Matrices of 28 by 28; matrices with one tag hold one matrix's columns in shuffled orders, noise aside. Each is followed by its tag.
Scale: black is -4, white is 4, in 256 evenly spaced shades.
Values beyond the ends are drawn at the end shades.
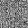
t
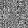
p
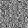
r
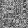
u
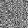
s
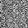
r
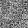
p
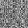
u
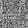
p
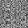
s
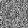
s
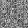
u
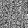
p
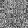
u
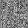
p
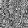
u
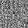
p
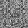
u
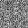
t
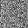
r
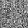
u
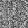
t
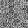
u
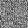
t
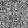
t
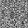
s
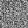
t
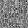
u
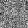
t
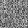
u
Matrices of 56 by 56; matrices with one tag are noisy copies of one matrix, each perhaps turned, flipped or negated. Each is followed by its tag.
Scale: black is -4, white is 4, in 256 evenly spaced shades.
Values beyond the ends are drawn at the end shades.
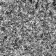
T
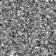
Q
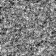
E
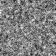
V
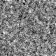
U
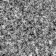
T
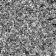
T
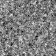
U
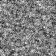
E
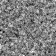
U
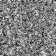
Q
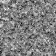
T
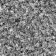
U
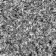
T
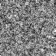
T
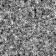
V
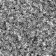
U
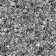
E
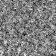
T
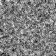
T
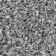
Q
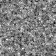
V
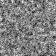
V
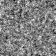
V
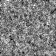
E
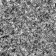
T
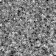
Q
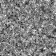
T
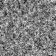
T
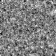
Q
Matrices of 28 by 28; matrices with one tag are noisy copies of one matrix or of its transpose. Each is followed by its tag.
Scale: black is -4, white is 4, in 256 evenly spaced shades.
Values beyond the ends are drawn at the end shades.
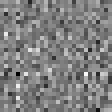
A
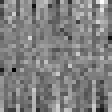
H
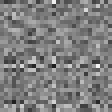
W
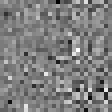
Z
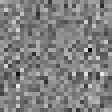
A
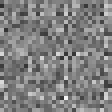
W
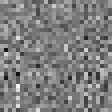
A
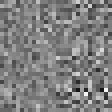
Z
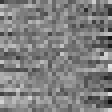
H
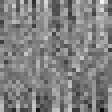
H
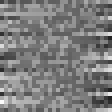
H
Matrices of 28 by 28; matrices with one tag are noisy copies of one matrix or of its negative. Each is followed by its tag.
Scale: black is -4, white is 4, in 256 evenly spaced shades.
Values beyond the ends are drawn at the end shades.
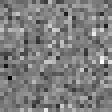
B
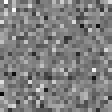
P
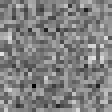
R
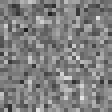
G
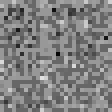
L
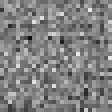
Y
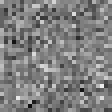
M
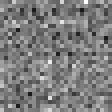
L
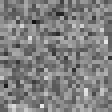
Y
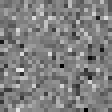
R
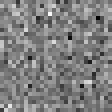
G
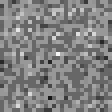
L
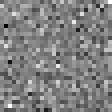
P
